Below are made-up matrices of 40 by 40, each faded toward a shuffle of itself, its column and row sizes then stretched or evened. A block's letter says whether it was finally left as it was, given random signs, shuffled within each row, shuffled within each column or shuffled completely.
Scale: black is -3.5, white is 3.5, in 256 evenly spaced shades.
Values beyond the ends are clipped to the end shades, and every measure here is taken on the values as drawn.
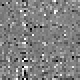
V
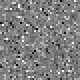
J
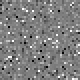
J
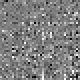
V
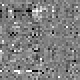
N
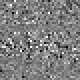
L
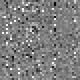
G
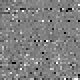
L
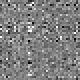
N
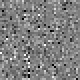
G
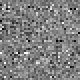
L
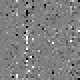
G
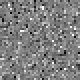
J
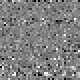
L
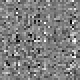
V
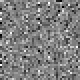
G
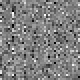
G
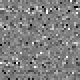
L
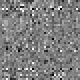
N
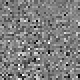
V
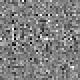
V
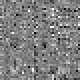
N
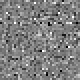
L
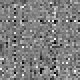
V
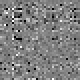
N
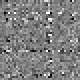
V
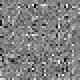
V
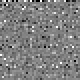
L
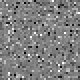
J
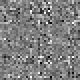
V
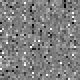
G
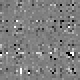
V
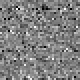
L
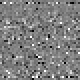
L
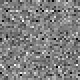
L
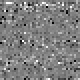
L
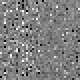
G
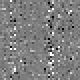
G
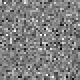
L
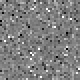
J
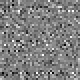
L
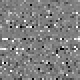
L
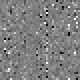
G
